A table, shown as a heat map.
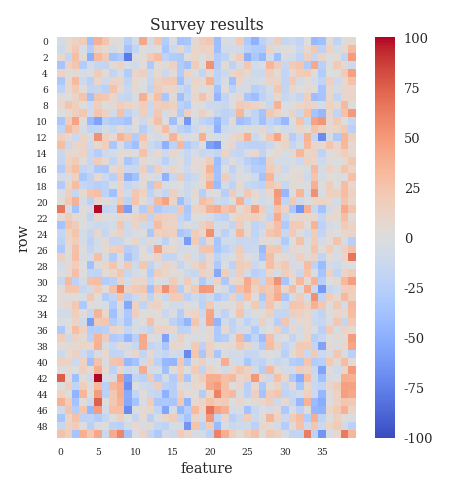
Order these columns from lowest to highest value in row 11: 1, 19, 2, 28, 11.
11, 28, 19, 2, 1
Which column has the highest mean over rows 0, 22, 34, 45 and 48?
5
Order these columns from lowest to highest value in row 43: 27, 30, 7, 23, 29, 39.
27, 30, 23, 29, 7, 39
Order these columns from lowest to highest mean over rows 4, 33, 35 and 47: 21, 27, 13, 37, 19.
21, 19, 27, 13, 37
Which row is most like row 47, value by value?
3
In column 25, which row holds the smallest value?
2
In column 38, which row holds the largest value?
49
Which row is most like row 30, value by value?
19
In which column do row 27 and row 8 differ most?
39
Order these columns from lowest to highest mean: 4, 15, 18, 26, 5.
4, 26, 15, 18, 5
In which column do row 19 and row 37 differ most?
34
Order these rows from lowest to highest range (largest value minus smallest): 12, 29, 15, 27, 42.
15, 29, 27, 12, 42
